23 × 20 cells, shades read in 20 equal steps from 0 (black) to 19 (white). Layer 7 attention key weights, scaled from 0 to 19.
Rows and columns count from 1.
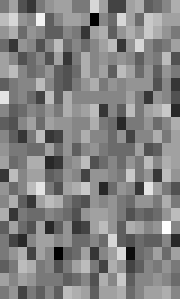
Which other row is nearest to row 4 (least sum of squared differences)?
10
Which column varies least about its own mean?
9
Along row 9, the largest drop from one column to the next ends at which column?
20
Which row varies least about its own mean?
12
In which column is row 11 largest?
5
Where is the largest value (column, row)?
19, 18
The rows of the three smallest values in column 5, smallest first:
8, 4, 23
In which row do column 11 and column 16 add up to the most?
1
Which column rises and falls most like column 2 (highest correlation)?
14
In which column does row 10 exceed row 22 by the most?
11
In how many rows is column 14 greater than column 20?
13
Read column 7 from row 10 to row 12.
11 5 8
